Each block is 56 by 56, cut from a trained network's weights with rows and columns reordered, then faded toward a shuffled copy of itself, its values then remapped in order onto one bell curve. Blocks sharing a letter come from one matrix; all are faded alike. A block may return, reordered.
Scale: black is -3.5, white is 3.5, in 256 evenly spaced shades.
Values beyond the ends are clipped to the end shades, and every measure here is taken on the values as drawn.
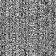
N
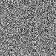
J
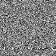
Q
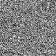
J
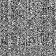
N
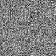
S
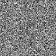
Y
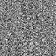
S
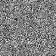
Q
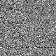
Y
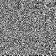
Y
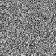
J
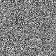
Q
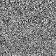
Q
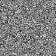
Q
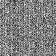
N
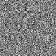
S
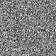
Q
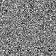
Q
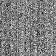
N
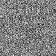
J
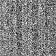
N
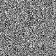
Y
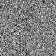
J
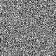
J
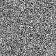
Y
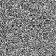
J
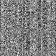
N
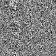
Y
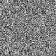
S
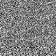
Q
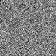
S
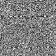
Q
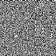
Y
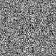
Y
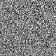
J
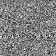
Q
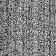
N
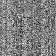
N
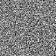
Y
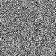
J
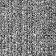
N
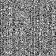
N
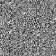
Y
